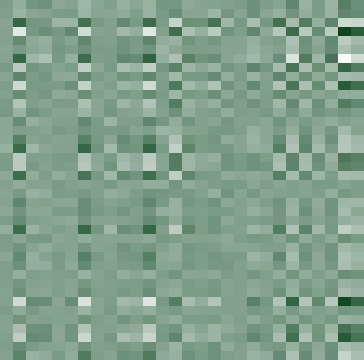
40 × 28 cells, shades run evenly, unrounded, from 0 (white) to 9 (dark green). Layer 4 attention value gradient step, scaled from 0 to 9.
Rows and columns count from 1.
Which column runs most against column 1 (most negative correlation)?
8
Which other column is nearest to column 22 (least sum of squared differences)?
24
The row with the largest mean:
3
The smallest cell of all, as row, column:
7, 27
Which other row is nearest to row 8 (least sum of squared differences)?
38
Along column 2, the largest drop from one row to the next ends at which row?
4
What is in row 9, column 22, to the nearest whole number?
6
